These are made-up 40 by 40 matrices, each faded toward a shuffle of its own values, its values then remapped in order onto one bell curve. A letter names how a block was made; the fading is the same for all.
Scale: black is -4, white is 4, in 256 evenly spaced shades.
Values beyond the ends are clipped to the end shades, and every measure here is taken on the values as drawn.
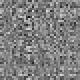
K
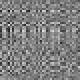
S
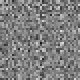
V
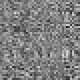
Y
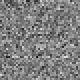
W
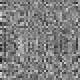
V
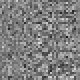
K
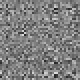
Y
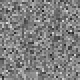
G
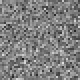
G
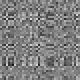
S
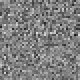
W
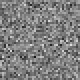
W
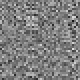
Y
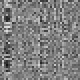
V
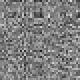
Y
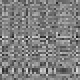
S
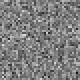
G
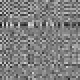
S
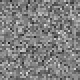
G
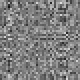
V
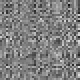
V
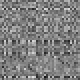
S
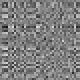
S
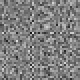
Y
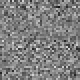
W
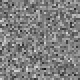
G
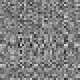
K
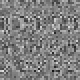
Y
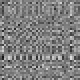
S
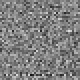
W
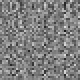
Y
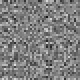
Y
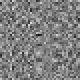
Y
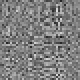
V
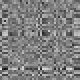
S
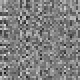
K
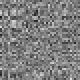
K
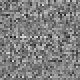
W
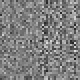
K
